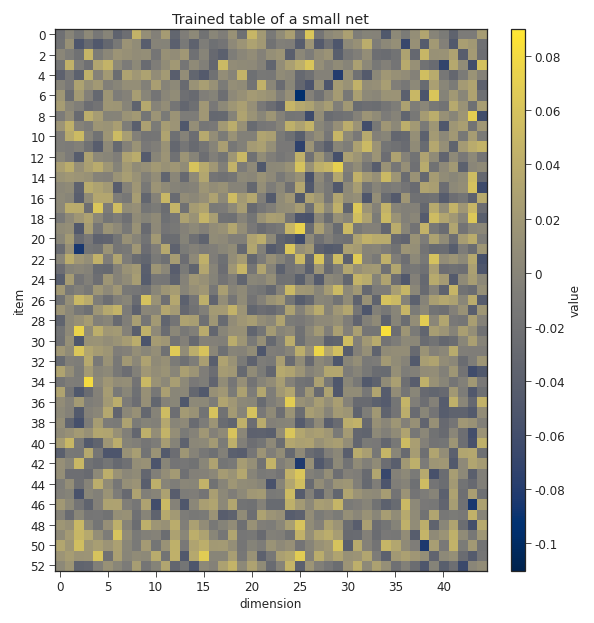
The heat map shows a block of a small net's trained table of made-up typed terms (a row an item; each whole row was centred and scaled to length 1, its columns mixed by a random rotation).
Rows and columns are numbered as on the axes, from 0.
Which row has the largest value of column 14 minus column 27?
24
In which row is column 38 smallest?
50
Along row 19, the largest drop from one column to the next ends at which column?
26
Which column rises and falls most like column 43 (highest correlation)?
39
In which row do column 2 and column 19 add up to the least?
21
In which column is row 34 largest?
3
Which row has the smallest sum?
1
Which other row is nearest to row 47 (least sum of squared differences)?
38
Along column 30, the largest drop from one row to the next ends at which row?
31
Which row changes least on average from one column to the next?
33
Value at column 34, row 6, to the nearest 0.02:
0.02
